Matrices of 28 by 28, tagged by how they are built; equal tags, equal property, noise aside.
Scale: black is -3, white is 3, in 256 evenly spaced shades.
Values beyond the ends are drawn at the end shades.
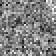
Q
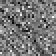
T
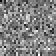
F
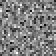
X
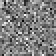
T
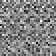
F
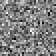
X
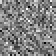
T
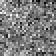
Q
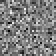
X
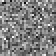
X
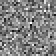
X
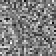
X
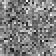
Q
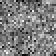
Q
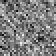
T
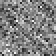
T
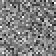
T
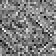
T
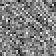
T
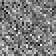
T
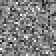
X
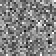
X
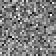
X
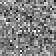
X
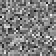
X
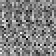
F
